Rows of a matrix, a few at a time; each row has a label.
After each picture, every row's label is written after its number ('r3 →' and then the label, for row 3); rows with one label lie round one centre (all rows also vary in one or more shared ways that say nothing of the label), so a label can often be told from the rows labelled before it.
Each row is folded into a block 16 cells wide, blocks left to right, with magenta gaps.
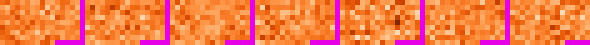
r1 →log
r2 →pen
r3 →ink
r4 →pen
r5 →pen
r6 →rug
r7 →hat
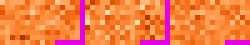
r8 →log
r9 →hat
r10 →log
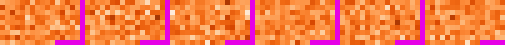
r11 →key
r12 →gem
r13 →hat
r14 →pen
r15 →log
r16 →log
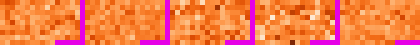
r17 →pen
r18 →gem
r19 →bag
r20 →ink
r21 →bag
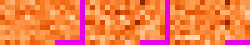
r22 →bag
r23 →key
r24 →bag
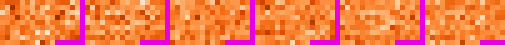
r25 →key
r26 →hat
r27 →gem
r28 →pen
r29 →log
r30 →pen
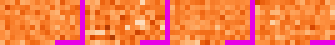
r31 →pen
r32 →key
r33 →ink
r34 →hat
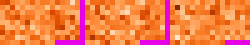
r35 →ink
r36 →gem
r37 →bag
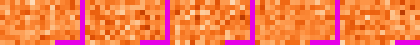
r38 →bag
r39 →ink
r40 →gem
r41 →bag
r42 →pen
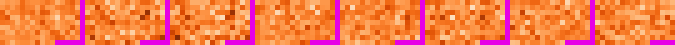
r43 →bag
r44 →gem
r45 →log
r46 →hat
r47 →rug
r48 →ink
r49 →hat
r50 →key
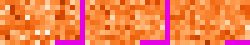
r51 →key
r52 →pen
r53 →ink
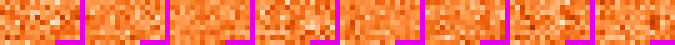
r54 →bag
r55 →log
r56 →hat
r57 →key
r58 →pen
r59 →hat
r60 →rug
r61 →ink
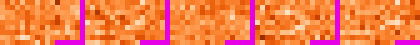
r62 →bag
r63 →ink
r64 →ink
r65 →log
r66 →rug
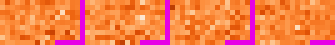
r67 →ink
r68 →log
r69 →hat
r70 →key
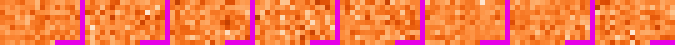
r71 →bag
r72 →bag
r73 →pen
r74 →rug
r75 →gem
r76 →gem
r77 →gem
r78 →hat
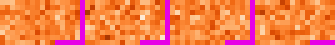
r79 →rug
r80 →pen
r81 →bag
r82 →key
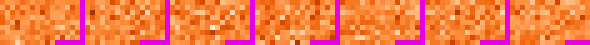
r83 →key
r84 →ink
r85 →ink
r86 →pen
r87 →hat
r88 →hat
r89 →gem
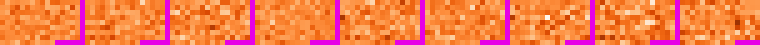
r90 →key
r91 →log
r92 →hat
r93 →hat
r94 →gem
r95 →key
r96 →gem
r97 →rug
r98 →ink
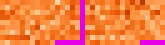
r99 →ink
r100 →ink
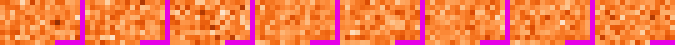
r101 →log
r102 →log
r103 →hat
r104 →bag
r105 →key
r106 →hat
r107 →hat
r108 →key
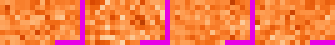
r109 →pen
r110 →gem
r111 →pen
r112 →rug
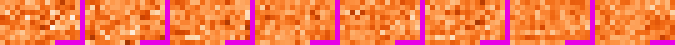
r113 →bag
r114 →rug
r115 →log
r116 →bag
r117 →rug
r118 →key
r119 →pen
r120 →hat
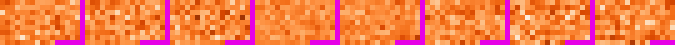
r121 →hat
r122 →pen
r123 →key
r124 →bag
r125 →hat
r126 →ink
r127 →bag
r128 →ink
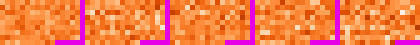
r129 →key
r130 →rug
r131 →gem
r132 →key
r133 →bag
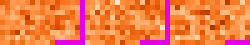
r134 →rug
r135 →rug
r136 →hat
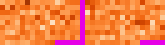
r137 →key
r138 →ink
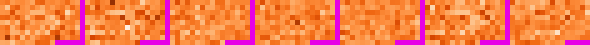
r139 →ink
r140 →key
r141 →ink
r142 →bag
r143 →ink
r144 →log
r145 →gem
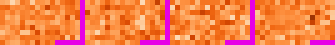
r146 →rug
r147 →bag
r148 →ink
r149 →key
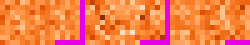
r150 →gem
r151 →hat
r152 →hat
